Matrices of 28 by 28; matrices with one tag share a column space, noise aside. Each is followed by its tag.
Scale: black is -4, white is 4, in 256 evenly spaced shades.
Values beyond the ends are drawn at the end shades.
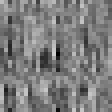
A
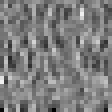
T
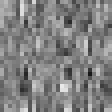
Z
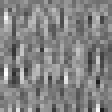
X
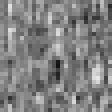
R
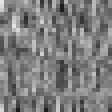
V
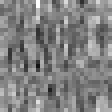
A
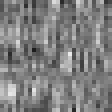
A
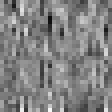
V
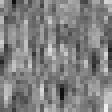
A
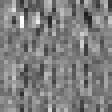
V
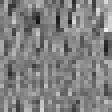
V
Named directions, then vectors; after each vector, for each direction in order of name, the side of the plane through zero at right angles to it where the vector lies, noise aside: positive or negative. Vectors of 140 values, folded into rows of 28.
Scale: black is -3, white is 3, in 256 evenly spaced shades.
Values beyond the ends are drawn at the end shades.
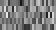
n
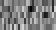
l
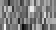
negative, positive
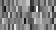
positive, negative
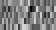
positive, negative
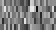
negative, positive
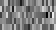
positive, positive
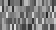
positive, positive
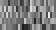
negative, positive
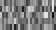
negative, negative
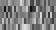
positive, negative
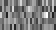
negative, negative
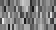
positive, negative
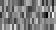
positive, positive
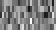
positive, positive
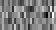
positive, positive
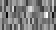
negative, negative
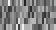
positive, negative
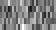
positive, negative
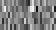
negative, positive
